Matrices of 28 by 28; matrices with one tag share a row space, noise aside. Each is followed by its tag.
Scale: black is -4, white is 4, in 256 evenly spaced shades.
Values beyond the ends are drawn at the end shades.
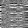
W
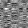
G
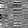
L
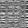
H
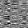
G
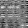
H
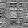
W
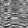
G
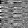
L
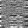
W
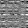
H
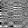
L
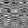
G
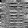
W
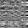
H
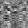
G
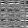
H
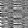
L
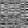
H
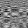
G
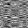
G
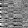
L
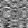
G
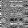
W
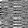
L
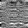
W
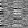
L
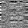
W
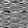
G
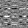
G
